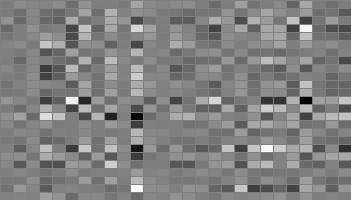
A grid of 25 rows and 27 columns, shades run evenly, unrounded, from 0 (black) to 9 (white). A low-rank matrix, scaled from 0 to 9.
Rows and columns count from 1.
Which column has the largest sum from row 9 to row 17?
6
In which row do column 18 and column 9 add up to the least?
15
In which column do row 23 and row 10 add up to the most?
11
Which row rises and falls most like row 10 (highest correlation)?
7
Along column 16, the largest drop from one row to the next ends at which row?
14
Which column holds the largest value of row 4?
24
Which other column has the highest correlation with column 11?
19
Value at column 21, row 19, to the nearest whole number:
9
